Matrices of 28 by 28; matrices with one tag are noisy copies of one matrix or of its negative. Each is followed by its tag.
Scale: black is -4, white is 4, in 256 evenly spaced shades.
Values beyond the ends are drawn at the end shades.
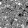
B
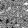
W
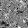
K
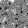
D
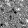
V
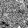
K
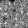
D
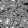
W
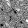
V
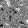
V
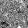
K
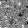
B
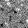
V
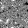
W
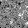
B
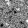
V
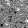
V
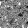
B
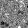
K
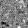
K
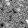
V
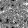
W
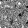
B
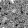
D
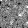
B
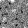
D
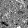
K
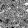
W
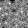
D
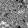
K
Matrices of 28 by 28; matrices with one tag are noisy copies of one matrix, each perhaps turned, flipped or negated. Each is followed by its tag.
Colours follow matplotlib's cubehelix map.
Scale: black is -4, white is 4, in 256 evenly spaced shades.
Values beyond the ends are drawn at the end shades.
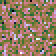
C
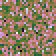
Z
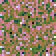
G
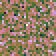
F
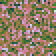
C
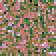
C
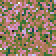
Z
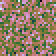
G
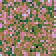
Z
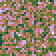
C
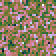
C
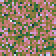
Z
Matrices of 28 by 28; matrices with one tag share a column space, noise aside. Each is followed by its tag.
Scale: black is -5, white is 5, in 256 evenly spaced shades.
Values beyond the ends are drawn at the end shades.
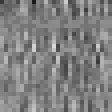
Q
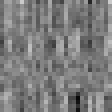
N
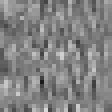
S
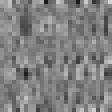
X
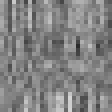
N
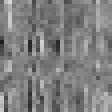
N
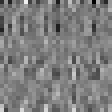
X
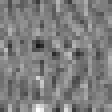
S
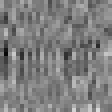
S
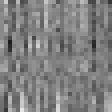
N
